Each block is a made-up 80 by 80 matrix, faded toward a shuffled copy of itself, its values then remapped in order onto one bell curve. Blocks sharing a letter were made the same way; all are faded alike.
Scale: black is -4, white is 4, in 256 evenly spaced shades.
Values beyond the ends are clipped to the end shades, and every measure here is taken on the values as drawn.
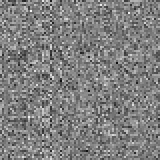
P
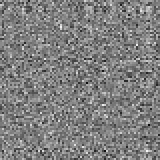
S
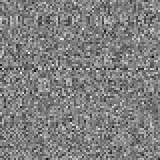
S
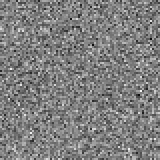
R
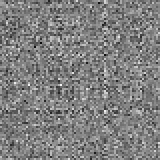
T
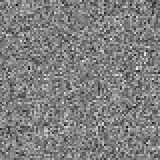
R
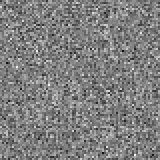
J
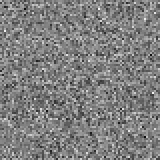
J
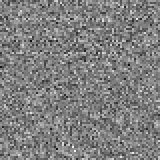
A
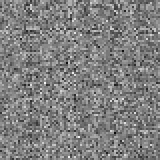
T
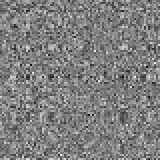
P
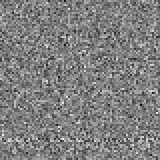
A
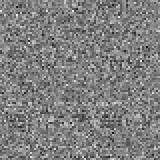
J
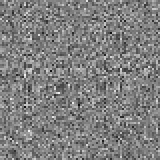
T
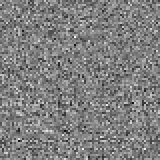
J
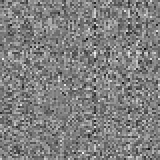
P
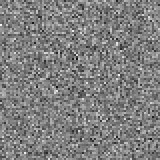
R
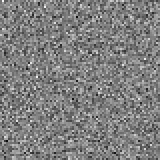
R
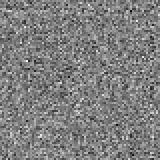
R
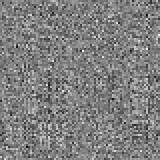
P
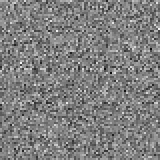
J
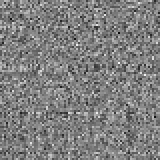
S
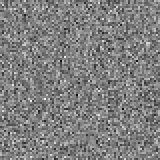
R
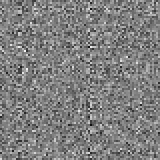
T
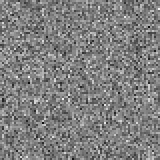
R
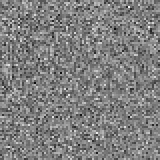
R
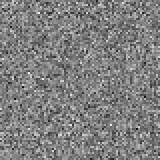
J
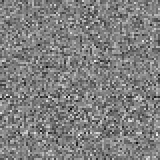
A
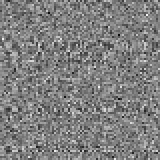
T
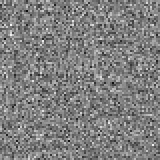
R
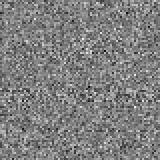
A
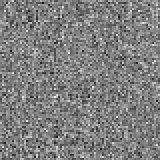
R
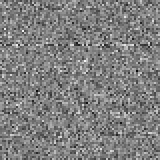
A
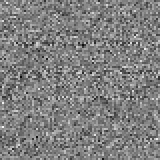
A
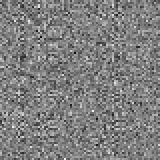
T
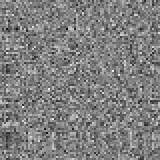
T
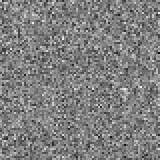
R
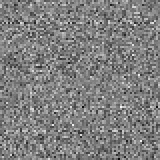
J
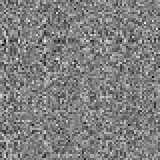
P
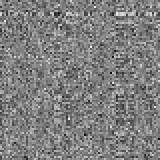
P
